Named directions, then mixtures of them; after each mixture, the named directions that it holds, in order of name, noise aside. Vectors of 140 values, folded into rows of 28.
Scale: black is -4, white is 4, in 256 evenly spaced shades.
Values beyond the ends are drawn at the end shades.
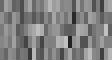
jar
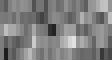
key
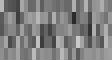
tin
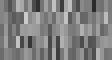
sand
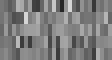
sand.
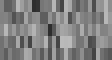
key, sand.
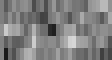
key.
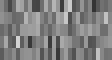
sand.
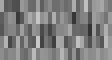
tin.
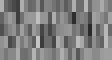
tin.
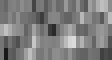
key.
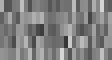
jar, tin.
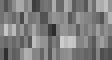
key, sand.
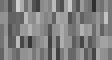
sand.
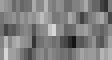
key.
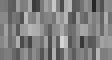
jar, sand.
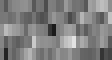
key.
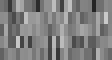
sand.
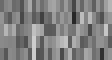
jar, key.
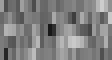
key, tin.
